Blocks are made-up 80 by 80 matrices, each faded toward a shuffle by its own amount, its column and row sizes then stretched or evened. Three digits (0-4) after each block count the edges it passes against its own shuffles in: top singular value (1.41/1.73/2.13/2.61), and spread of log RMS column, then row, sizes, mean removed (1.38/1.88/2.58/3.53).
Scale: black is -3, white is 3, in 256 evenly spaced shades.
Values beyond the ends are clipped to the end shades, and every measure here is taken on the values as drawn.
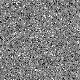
0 0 1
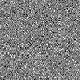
3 0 0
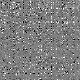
2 3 2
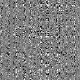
2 4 2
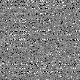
2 0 3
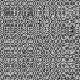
4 0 0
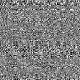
3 0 3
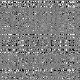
3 2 4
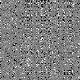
3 3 1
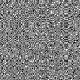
4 1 0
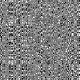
4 3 0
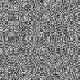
4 0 0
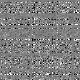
0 3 4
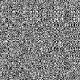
3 1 2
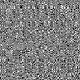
3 0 1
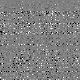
1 2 4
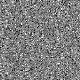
1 1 0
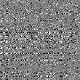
3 1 3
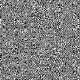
2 3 0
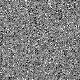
0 1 0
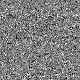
0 0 1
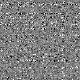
1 2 3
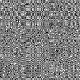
4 1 1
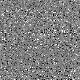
1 0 2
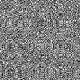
3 0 0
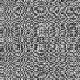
4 2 1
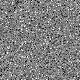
1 0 0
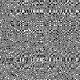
4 1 3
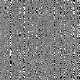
3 4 2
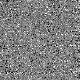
0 1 2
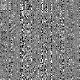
3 4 0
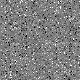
0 2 0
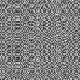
4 0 1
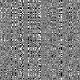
4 4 2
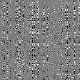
3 4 1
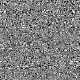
1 0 3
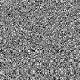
3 1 1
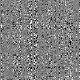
0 4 2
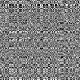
4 0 4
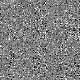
1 2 1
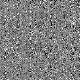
1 3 1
